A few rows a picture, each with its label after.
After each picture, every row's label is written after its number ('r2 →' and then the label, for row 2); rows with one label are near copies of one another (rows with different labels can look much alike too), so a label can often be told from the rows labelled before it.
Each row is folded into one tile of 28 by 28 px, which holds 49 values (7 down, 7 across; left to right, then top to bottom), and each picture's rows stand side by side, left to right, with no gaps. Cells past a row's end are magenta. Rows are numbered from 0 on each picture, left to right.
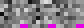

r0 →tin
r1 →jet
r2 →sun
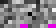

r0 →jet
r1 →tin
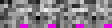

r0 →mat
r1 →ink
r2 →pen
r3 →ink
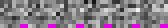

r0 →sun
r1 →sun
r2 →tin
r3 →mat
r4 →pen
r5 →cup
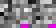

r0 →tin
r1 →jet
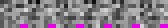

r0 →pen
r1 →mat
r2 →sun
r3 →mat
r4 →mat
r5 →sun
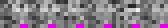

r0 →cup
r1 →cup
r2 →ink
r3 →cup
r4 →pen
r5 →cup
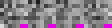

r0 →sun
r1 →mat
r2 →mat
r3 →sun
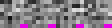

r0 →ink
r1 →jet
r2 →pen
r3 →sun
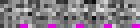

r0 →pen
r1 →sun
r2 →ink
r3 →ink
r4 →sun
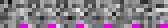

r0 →mat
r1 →sun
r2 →sun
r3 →sun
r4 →tin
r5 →pen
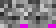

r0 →sun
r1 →ink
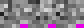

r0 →tin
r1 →ink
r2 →tin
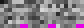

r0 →jet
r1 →cup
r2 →sun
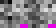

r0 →ink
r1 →cup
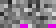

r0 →tin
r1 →sun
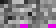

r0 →jet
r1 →tin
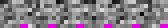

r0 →jet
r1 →sun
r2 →jet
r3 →ink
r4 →jet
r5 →tin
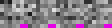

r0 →ink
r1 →tin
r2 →sun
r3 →jet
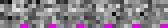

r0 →ink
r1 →mat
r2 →ink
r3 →cup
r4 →tin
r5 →tin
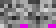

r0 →sun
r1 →ink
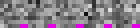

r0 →sun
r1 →mat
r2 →sun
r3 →tin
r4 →cup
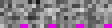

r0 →sun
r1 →mat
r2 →pen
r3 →cup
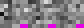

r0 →tin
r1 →jet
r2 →cup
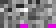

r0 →pen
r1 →mat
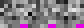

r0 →sun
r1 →tin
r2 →ink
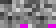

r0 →ink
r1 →sun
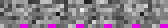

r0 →sun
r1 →jet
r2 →tin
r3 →jet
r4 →cup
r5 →tin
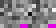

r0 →sun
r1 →tin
